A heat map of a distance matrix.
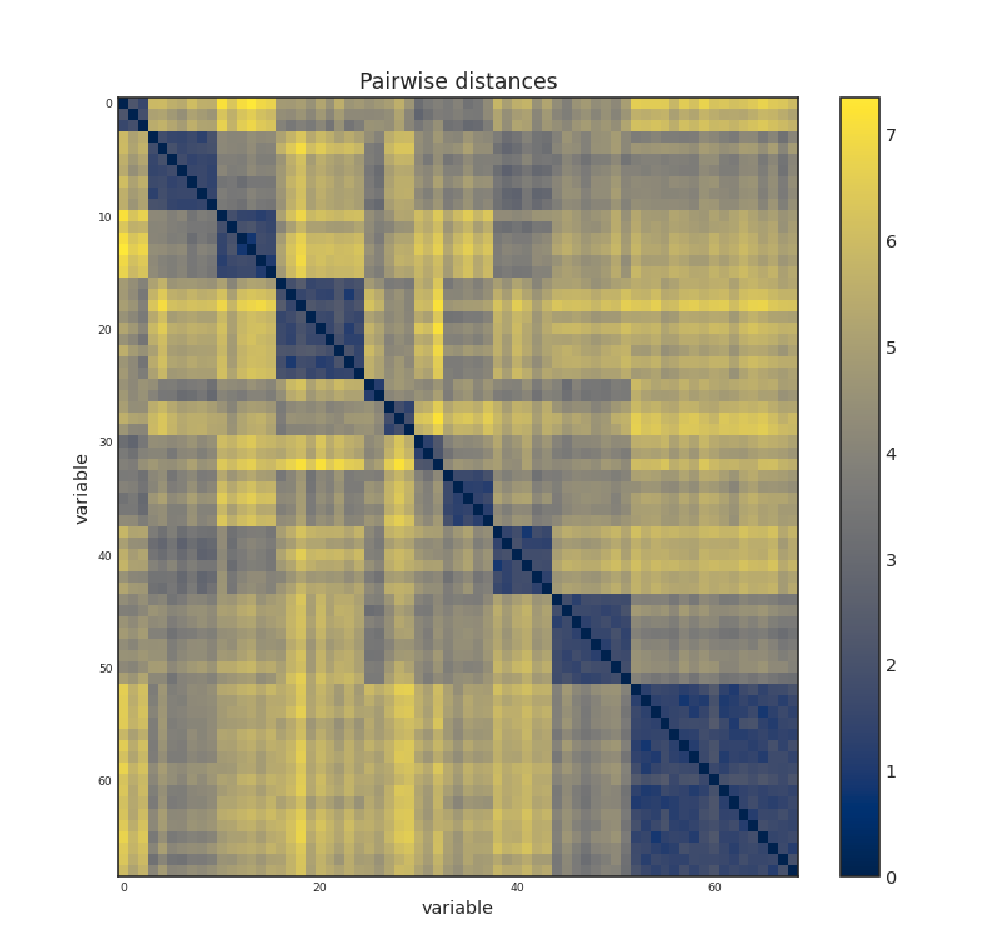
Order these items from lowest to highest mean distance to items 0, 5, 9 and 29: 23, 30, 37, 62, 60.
30, 37, 23, 62, 60
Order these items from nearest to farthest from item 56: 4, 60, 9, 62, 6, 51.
62, 60, 51, 6, 9, 4
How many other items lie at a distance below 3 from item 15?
5
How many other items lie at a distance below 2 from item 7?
6
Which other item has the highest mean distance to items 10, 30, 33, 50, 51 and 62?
18
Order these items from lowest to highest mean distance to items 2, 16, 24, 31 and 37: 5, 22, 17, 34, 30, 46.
34, 17, 22, 30, 5, 46
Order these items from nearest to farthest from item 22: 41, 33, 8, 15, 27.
27, 33, 8, 41, 15
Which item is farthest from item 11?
0
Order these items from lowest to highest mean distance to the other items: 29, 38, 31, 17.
31, 38, 17, 29
